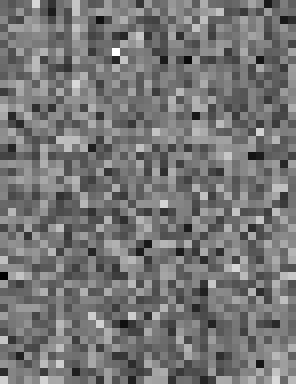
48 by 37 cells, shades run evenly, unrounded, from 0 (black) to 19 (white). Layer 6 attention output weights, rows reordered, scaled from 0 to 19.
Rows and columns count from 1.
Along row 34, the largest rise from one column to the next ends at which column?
16
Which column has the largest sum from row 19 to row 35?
29
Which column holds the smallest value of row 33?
26
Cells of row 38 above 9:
16
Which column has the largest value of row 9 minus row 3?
13
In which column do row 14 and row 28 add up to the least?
7
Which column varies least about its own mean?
4
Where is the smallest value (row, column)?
35, 1
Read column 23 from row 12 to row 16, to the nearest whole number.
14 6 11 7 9
